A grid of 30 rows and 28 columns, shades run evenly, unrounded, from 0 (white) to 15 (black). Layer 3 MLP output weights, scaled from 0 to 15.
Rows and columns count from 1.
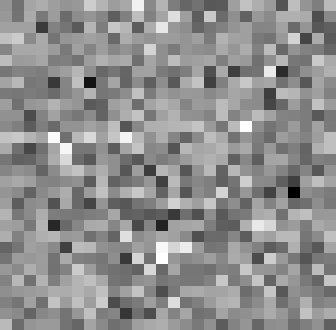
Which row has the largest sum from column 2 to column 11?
19
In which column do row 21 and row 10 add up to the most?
12
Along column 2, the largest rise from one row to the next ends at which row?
14
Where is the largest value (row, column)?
18, 25
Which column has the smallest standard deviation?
1
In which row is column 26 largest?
4
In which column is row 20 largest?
15
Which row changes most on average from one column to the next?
8
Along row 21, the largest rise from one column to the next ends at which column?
5
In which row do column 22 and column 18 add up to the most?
7
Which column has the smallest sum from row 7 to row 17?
21
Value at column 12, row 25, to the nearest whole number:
9
